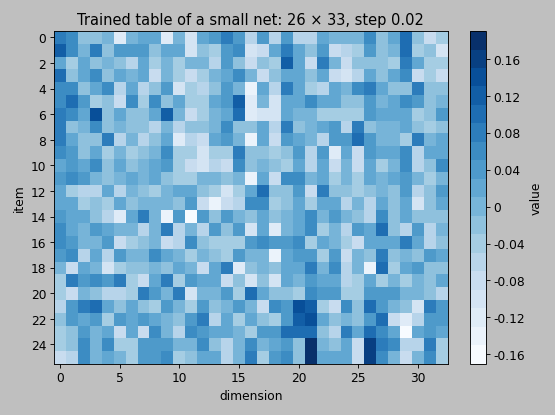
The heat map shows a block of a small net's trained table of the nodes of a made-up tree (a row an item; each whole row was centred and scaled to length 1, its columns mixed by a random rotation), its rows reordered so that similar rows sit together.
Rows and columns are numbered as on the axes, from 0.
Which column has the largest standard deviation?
21
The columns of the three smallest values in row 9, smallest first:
23, 12, 25
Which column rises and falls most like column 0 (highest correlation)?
29
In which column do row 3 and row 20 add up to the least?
11
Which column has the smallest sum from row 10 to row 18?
18
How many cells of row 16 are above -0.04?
22
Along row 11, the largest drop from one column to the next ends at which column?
16
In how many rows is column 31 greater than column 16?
15
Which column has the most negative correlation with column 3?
17
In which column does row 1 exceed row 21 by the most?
0
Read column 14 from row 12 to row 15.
-0.1 -0.08 0.04 -0.02
